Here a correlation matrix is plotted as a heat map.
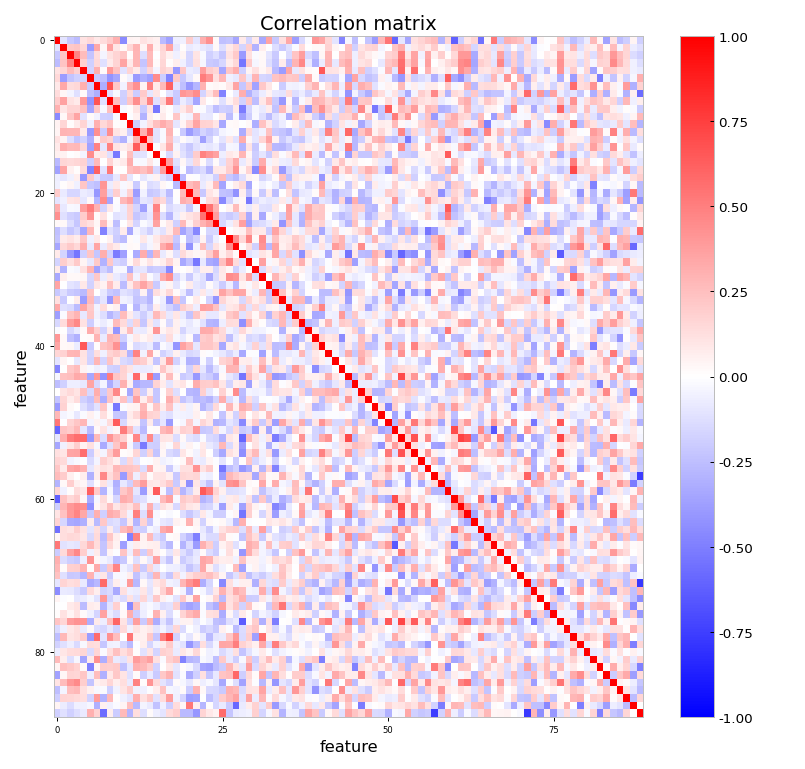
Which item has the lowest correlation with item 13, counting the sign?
53
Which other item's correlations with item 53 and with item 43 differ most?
58
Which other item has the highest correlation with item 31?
78
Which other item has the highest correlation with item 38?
59
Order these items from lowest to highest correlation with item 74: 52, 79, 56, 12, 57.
56, 52, 57, 12, 79
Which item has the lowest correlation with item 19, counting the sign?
81
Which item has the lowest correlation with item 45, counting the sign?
82
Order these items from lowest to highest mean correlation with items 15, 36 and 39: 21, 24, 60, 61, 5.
61, 60, 21, 24, 5
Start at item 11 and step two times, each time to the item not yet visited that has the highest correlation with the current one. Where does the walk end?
17
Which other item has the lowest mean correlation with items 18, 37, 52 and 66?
28
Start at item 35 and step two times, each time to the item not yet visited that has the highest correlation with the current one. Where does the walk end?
4
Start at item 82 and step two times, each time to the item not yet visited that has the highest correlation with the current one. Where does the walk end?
71
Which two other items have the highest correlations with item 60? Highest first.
51, 64
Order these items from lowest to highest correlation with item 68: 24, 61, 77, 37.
61, 37, 77, 24
